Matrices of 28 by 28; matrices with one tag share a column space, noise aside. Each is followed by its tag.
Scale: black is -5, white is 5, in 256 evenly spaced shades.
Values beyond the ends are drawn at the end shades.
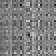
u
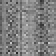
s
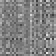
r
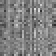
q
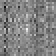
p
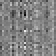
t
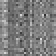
r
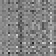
s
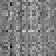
t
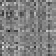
t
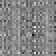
u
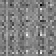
u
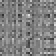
r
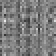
p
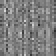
q
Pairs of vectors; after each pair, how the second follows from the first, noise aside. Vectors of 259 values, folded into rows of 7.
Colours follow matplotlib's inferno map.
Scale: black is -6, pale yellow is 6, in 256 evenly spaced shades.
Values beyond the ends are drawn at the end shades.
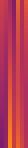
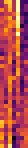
reversed, scaled up.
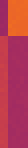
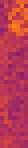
partly zeroed.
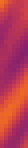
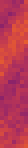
reversed, shrunk.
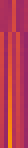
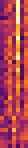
reversed, scaled up.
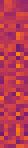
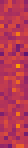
partly zeroed.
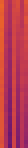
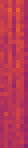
reversed, negated, shrunk.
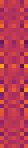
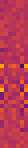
partly zeroed.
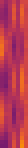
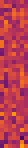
sign-scrambled.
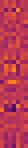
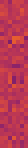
reversed, negated, shrunk.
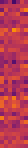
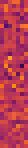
shuffled.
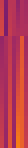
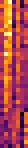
reversed, scaled up.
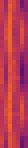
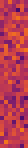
shuffled.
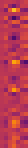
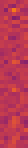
shrunk.
